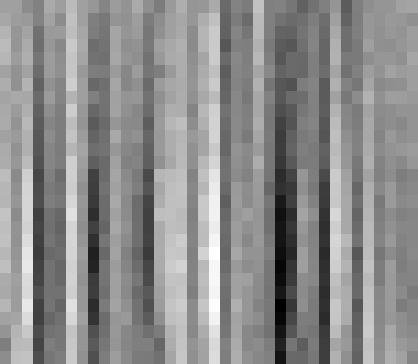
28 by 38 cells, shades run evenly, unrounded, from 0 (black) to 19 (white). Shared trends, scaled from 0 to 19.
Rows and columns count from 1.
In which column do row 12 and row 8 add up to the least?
26
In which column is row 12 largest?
20
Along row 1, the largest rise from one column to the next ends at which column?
24
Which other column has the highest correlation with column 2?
36
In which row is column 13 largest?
1
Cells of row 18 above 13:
9
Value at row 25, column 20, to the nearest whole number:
18
